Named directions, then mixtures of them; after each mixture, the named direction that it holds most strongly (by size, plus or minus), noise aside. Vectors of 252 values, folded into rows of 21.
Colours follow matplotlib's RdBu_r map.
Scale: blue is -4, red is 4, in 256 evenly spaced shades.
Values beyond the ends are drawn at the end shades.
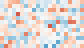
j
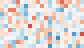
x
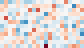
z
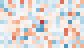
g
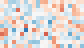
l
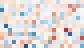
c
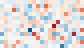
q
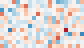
x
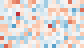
j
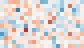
l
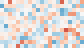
g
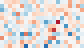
c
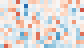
x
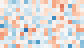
l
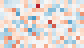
j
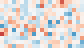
l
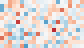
j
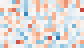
x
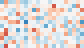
z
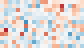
l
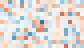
g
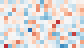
q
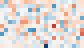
z
